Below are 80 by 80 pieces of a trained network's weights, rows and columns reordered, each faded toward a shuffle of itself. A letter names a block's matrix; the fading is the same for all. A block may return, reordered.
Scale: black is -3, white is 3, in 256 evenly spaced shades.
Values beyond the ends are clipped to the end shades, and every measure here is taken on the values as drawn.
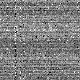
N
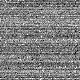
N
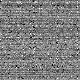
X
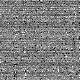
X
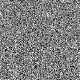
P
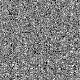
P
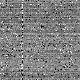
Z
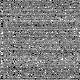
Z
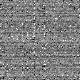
Z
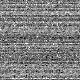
N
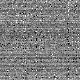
X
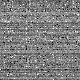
X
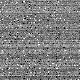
X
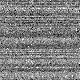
N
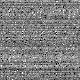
X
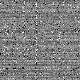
Z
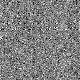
P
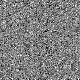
P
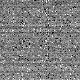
Z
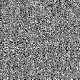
P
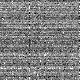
N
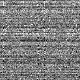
N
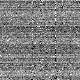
N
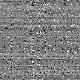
Z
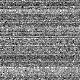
N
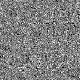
P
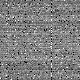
Z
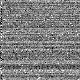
N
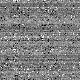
X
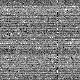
N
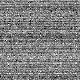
N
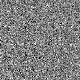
P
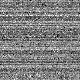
N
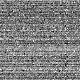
N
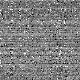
X
